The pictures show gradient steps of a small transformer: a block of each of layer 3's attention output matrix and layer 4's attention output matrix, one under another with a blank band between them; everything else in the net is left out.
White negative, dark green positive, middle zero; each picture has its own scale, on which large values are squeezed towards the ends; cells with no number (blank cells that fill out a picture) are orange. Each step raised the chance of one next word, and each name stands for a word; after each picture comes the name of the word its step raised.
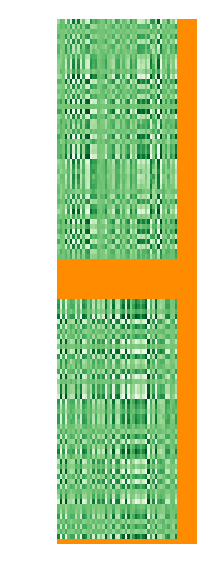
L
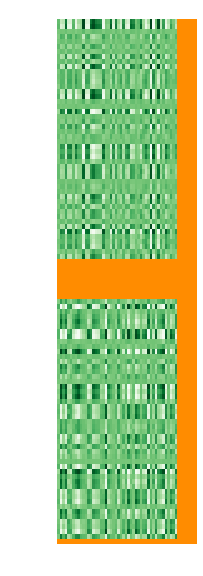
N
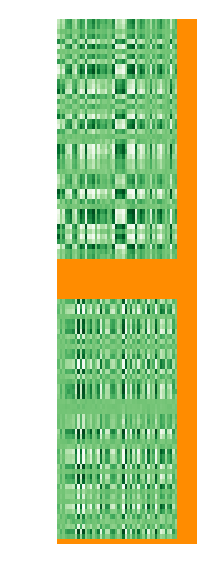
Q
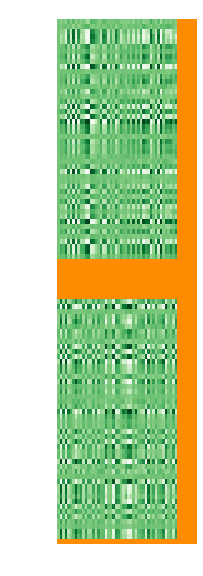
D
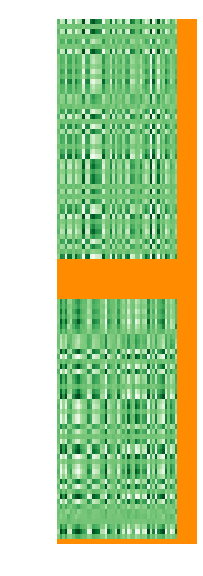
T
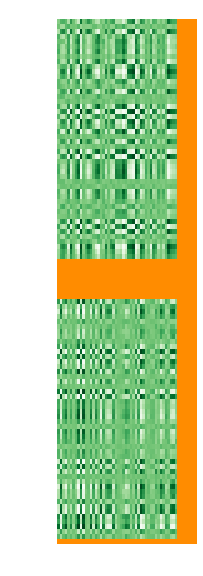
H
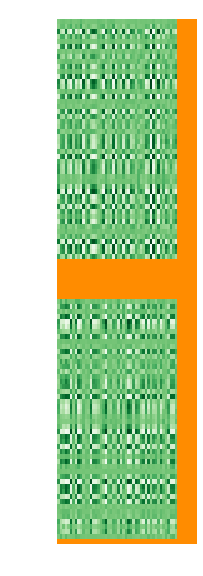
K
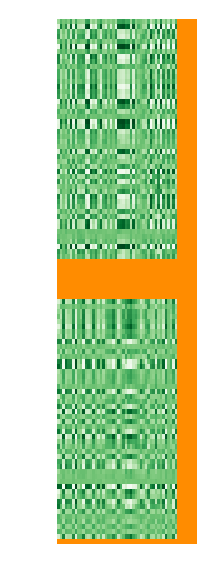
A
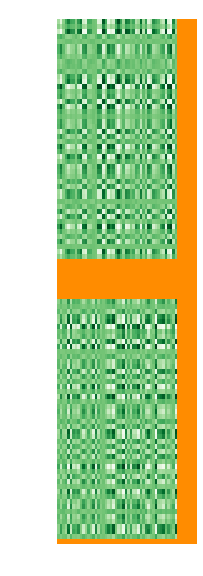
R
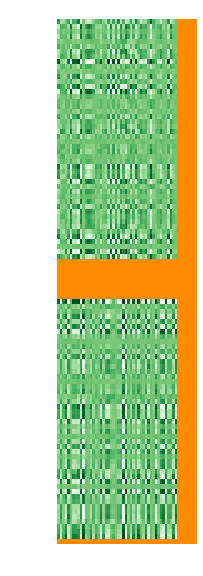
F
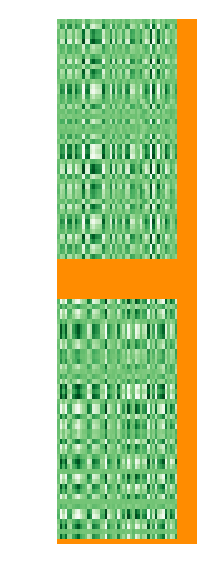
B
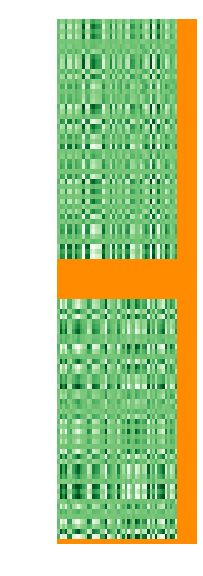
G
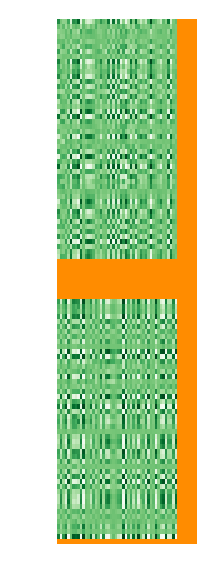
L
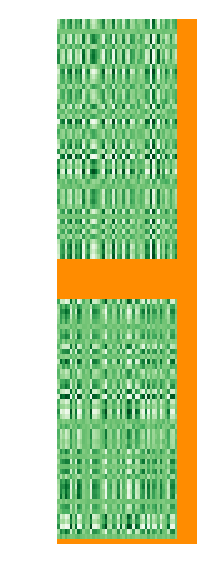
H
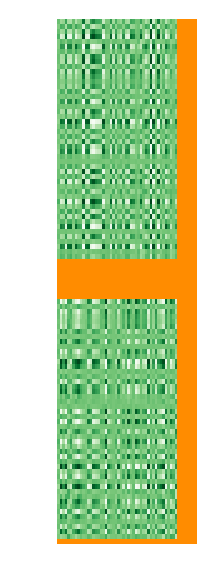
A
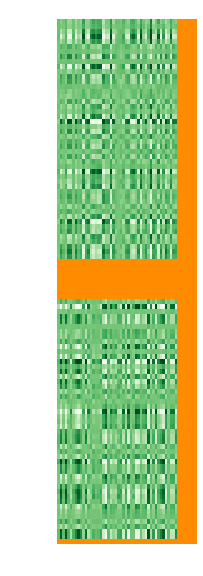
D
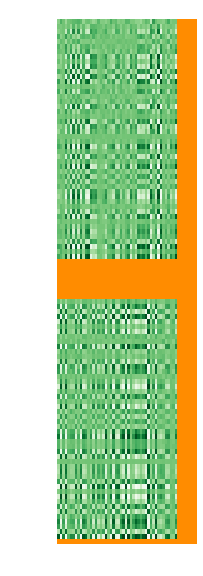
G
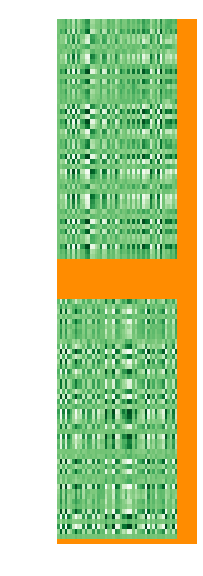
H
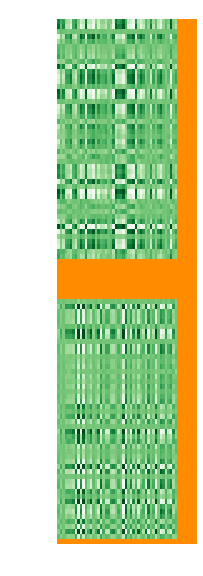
N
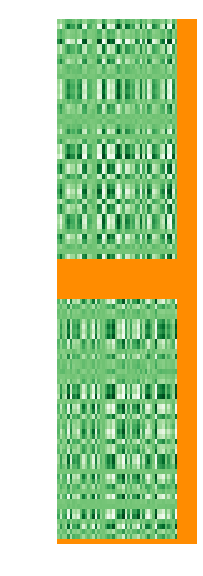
B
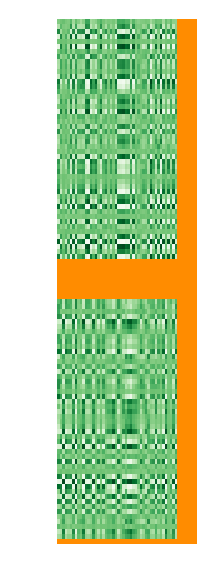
K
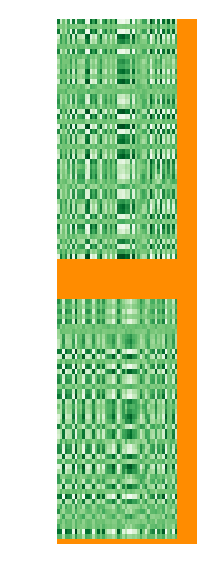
T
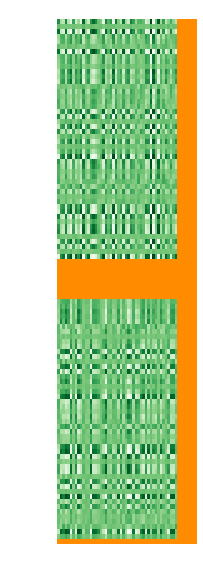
T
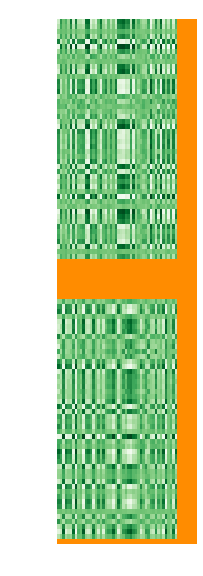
Q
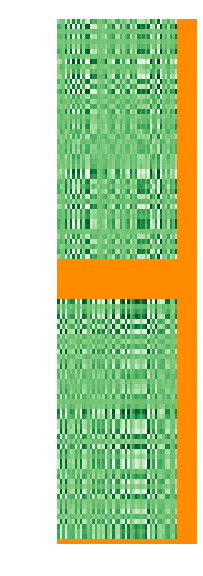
F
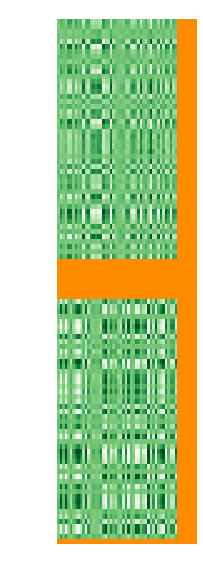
Q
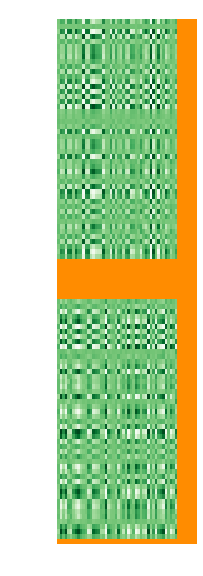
R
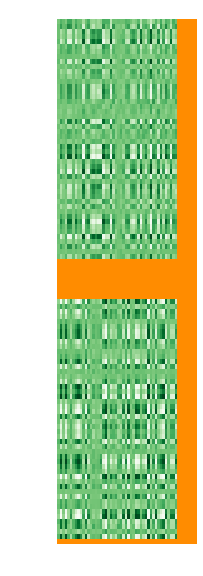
B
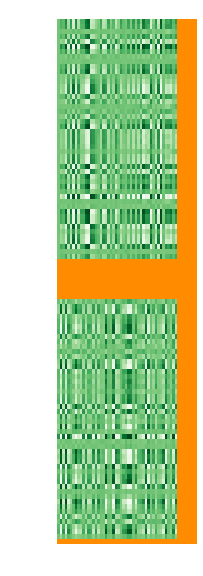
Q
